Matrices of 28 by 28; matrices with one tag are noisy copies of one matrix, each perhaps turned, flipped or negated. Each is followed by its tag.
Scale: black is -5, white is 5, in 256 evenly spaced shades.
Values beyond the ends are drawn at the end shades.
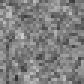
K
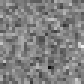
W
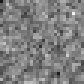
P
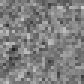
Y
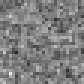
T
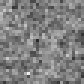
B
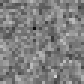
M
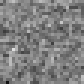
Y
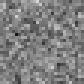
W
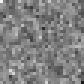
P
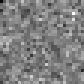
P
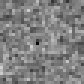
B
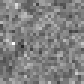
K
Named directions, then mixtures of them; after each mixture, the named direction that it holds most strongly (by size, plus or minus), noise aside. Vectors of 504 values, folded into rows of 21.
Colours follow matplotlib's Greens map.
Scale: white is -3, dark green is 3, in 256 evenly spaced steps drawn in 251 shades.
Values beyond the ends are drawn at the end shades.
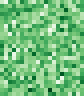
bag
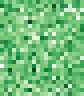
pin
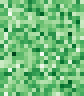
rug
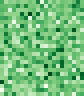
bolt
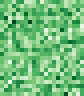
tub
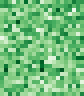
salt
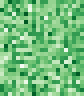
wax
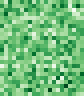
pin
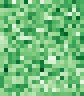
salt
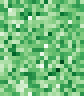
rug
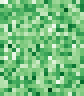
bag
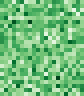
tub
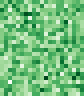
wax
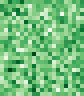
wax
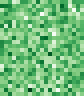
pin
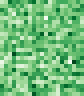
wax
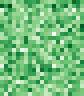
pin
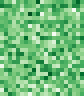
pin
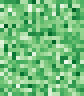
wax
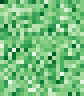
bag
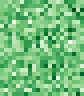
tub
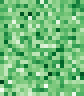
bolt
